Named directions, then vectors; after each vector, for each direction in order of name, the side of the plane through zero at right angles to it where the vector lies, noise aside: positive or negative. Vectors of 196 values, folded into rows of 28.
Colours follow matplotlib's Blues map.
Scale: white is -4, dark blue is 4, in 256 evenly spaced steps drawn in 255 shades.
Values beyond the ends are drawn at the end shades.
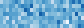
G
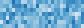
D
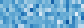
positive, negative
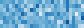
positive, negative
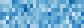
positive, positive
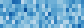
positive, positive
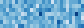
negative, positive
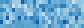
negative, negative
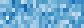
positive, positive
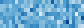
positive, negative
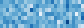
positive, negative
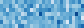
negative, positive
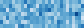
negative, positive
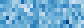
negative, negative
